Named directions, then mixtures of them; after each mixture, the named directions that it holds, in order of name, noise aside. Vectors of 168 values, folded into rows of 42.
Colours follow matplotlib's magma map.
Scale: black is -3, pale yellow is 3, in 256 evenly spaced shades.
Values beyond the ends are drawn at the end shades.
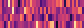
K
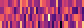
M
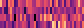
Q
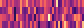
M, Q.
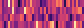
K.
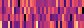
K, M.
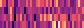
Q.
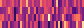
M, Q.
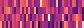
M.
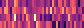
Q.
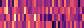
Q.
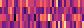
M, Q.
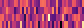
M.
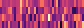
M, Q.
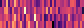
M, Q.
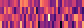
M.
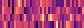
K.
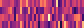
M, Q.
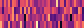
K, M.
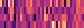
K, Q.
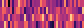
K.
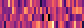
K, M.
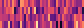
K, M.
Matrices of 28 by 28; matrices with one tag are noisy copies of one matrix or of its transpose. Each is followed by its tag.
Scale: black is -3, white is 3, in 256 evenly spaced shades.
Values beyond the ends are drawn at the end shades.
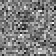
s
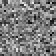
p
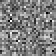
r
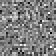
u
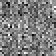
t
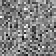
t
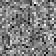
s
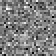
s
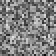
s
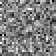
p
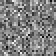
r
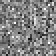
s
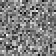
r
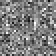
s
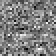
s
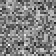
s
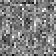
s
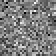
r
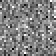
t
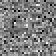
t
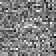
t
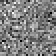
u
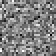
p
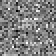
t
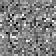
r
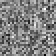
s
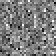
s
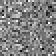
u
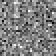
u
